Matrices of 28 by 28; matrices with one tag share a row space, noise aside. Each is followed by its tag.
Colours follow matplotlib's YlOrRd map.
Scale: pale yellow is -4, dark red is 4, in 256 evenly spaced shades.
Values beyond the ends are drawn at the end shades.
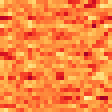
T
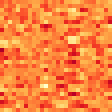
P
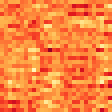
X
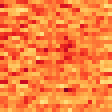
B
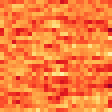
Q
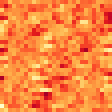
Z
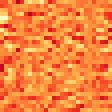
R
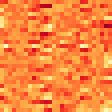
Z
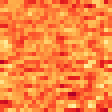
T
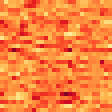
B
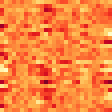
Z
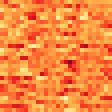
B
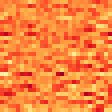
T
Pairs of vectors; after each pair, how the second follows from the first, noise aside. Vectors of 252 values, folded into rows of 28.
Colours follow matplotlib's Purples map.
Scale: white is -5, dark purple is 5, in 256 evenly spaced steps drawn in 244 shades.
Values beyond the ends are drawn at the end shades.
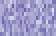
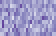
reversed, negated.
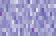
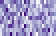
wrapped around, negated, scaled up.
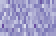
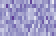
wrapped around.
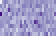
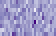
wrapped around.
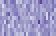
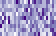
reversed, negated, scaled up.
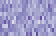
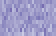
wrapped around, shrunk.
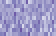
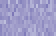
wrapped around, shrunk.
